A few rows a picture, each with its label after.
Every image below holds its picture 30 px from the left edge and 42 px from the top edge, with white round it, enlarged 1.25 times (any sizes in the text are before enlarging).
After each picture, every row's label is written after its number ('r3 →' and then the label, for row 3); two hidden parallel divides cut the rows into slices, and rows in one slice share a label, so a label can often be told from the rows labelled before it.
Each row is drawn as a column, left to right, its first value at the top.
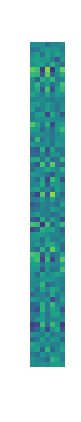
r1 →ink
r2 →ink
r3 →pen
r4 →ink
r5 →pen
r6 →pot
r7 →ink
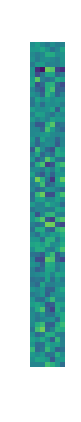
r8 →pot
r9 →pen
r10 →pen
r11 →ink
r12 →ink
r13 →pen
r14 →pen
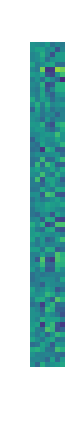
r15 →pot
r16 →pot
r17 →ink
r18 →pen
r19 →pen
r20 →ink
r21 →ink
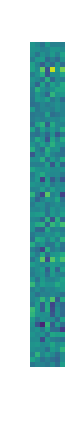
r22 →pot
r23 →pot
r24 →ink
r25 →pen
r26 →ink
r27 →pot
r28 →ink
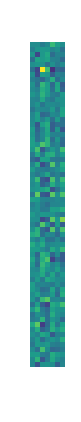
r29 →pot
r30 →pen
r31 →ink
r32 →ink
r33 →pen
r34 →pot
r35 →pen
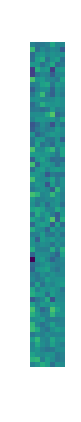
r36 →pen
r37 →pot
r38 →pot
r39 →pot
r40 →pen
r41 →pot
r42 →pot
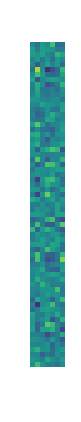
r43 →pot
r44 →ink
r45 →pot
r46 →pen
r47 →pen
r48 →pot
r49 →ink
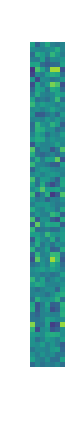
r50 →pen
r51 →ink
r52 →pot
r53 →pot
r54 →ink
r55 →ink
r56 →pen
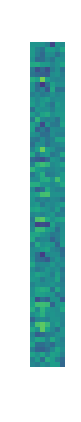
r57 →pot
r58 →pen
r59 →pen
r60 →pen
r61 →pot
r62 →pot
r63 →pot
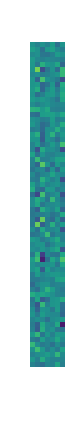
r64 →pot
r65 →ink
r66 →pen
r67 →pot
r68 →pot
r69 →pot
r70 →ink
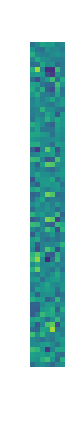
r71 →ink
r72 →ink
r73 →pot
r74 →pen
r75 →pen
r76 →ink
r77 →pot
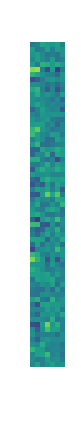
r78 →ink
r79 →ink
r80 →pot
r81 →pen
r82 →pot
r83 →pen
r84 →pot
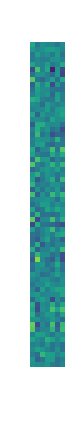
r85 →pen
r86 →ink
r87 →pot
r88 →pot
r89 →pen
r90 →pot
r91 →pen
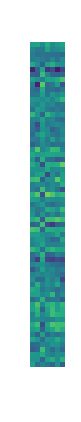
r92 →pen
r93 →pen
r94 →ink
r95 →pen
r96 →pen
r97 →pen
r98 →pen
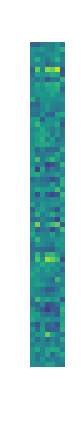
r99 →pot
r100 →ink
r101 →pot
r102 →ink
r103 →ink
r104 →ink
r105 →pen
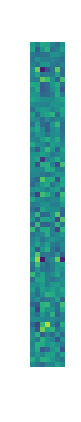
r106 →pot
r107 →ink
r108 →pen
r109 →pen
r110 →pot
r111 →ink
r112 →pen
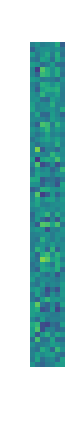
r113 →pot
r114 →pen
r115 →ink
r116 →ink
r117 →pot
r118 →ink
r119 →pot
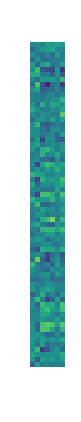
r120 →pot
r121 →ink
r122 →pen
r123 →pen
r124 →pen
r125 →pot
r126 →pen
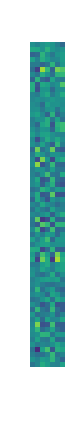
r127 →pot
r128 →pen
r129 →ink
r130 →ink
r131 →pen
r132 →ink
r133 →ink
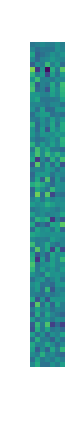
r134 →ink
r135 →pen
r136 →pot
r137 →pen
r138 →ink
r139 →pot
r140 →ink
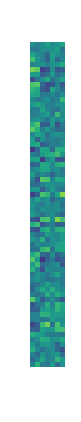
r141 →ink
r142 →ink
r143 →pen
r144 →pen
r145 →pot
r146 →pen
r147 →pen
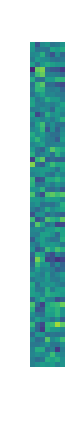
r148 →pen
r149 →ink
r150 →ink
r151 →pen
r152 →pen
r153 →pen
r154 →pen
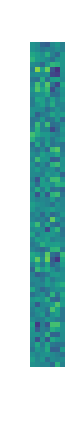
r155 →pot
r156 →ink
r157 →pot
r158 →ink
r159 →pen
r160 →pen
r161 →pot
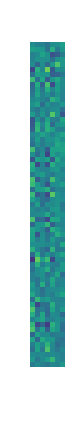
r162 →pen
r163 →ink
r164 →pot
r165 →ink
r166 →pen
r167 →pot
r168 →pot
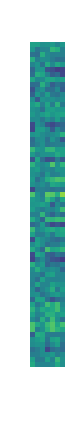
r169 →pen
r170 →pot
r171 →pot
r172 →pen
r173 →pen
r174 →pen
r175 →pen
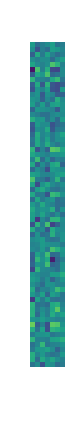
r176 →pen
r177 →ink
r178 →pot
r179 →ink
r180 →pen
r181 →pen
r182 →pot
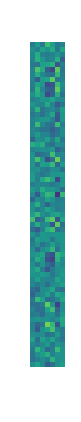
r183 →pot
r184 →ink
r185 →pot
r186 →pen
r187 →pen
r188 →ink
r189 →pot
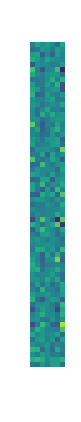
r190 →ink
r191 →pot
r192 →pen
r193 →pot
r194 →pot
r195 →ink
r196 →pen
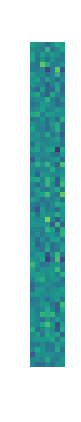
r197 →pot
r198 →pot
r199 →pot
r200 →pen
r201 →pot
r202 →ink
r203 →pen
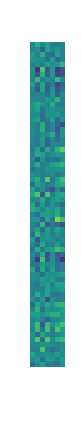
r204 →pot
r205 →pen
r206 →ink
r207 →pen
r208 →pot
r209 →pen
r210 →pen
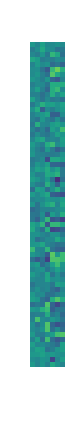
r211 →pot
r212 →pot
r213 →pot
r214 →pen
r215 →ink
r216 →ink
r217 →ink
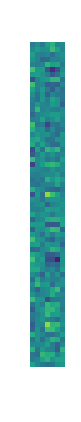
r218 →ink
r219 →pot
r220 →pot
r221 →pen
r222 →pen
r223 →pen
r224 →pot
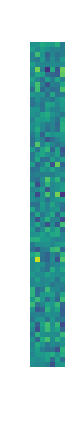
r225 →pot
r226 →ink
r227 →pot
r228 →pen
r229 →pot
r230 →pen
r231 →ink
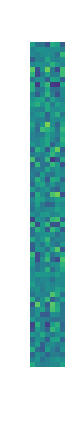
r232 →ink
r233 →pen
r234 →pot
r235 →ink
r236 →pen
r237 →pen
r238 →ink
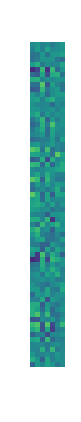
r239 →pen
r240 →pen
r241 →ink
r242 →pen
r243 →ink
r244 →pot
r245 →pot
